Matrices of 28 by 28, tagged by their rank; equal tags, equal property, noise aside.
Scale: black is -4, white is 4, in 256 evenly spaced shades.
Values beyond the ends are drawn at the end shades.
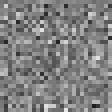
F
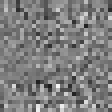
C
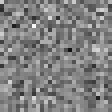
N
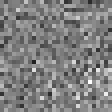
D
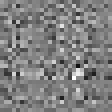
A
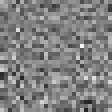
F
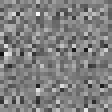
A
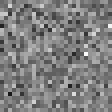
D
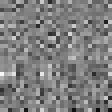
A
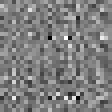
A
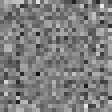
F
